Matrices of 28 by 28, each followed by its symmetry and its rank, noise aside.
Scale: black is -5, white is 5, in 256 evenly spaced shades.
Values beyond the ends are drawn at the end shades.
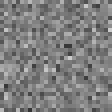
antisymmetric, rank six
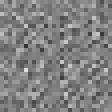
symmetric, rank five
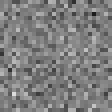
antisymmetric, rank four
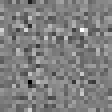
antisymmetric, rank six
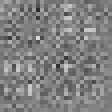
symmetric, rank four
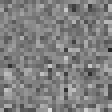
antisymmetric, rank four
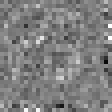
symmetric, rank four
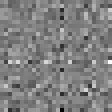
antisymmetric, rank four
